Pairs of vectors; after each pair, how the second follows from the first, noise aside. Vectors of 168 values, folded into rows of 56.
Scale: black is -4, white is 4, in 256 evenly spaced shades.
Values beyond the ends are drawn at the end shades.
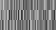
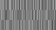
reversed, negated, shrunk.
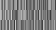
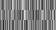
shuffled.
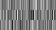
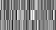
sign-scrambled.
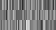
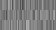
shrunk.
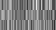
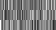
shuffled.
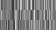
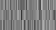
reversed, negated, shrunk.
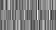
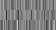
reversed, negated, shrunk.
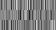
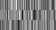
shuffled.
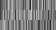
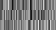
sign-scrambled.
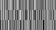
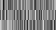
sign-scrambled.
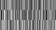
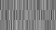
reversed, negated, shrunk.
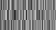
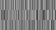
wrapped around, shrunk.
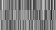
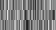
shuffled.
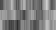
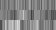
negated, partly zeroed.
